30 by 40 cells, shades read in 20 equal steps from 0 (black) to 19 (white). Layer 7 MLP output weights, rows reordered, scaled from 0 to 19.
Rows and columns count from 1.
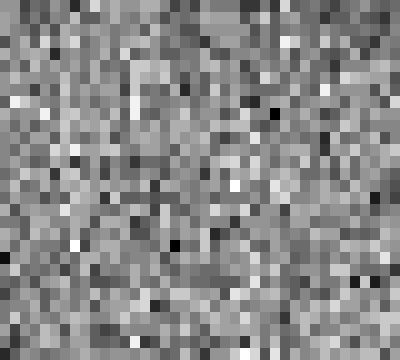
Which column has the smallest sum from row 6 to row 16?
13
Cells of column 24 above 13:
5
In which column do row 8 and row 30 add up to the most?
33
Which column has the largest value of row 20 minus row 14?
8
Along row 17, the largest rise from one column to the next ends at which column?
12
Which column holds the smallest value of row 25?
1
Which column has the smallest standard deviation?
20
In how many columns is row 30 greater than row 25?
15
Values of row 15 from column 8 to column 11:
15 8 11 5
